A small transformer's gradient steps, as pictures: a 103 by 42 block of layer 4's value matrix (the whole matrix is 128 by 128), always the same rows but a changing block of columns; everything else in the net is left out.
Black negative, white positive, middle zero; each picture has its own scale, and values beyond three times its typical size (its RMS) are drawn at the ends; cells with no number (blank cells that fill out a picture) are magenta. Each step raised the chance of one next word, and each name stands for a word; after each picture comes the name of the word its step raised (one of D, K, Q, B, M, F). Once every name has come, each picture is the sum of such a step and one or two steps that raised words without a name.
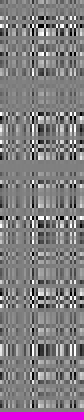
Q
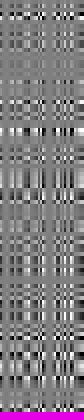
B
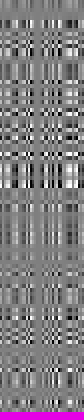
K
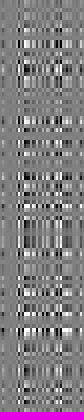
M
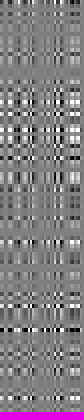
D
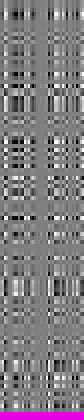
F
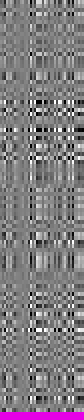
D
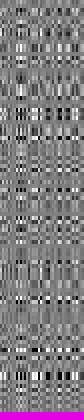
Q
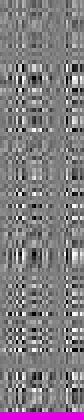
M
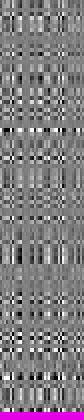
B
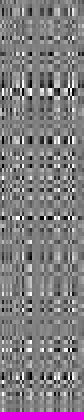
F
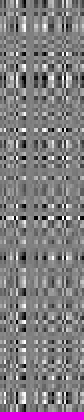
F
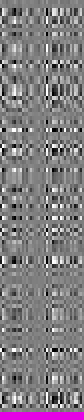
D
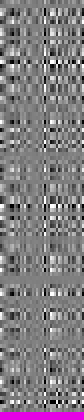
M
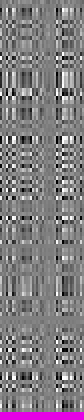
F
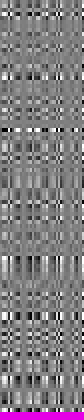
B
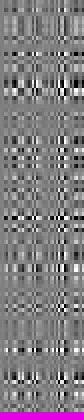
F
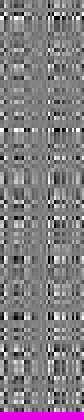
B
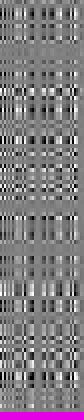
F
